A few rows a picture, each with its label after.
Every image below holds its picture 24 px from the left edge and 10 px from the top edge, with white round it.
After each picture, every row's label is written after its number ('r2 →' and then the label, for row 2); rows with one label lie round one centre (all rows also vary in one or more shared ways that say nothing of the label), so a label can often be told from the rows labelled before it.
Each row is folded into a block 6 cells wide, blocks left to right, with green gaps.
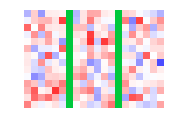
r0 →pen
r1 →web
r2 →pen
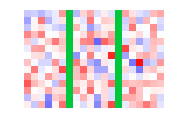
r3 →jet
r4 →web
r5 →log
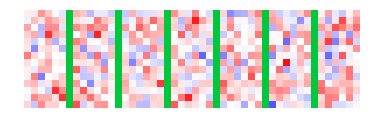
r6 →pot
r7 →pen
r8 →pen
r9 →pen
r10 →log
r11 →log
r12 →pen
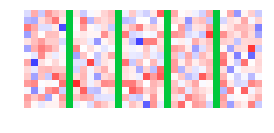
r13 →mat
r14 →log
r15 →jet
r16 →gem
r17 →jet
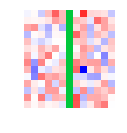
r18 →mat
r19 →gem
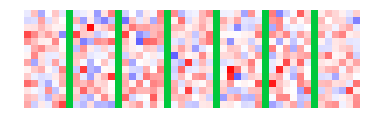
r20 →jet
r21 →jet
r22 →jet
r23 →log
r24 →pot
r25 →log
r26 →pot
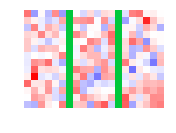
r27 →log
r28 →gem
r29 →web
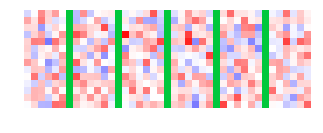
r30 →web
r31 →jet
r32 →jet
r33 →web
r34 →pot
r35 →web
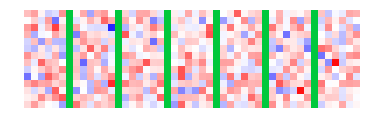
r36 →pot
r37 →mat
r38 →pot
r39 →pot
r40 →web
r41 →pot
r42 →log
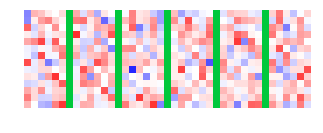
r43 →web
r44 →pot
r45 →gem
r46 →pen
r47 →web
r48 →gem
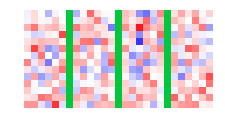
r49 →gem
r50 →web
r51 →pen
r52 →mat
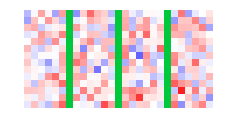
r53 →web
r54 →web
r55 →pen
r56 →jet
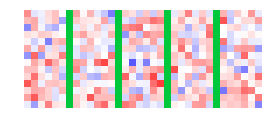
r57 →log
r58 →gem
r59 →pen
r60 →gem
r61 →mat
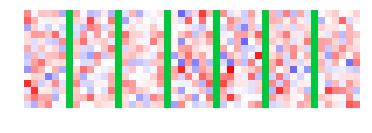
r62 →log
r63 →pen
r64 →jet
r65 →mat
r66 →log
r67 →web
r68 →web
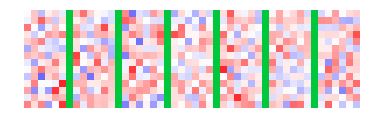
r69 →pot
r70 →pot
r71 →log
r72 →jet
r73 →gem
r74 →gem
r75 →pot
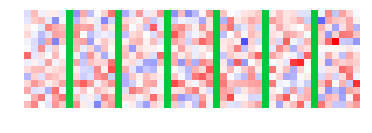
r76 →pot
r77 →jet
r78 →web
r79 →jet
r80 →log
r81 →gem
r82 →pot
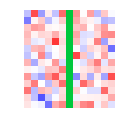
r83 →jet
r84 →pot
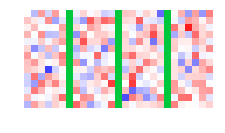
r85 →web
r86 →pen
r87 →pot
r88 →pen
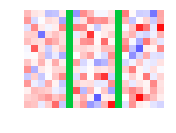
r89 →gem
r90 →web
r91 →pen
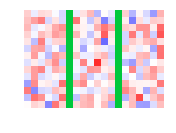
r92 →pot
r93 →pot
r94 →pen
